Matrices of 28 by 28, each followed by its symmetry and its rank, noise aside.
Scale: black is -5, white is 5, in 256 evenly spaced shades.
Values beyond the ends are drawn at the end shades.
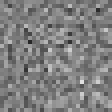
no symmetry, rank four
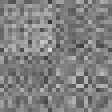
symmetric, rank three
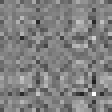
symmetric, rank three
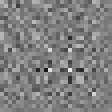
symmetric, rank three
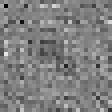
symmetric, rank three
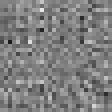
antisymmetric, rank four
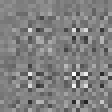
symmetric, rank two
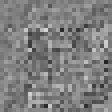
no symmetry, rank four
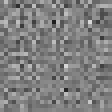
no symmetry, rank three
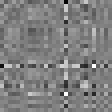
symmetric, rank two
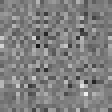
no symmetry, rank four
